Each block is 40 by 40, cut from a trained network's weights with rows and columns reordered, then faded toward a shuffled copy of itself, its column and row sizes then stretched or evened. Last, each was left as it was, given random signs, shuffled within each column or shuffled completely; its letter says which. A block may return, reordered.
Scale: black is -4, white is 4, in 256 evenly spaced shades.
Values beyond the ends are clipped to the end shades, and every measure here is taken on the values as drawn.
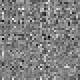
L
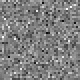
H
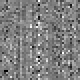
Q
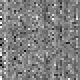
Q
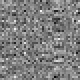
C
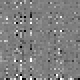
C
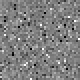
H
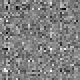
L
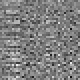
C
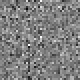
L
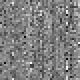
Q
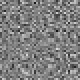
C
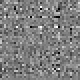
L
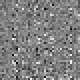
L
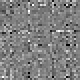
C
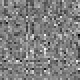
C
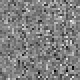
Q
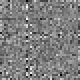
L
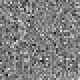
H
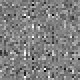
L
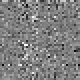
L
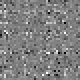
L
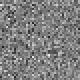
Q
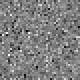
H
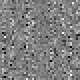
Q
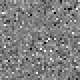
H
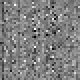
Q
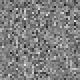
Q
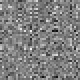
C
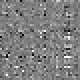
C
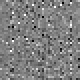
Q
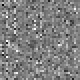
Q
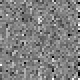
Q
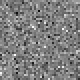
H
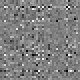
C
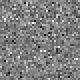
H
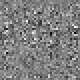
L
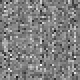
Q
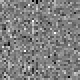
Q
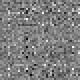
L
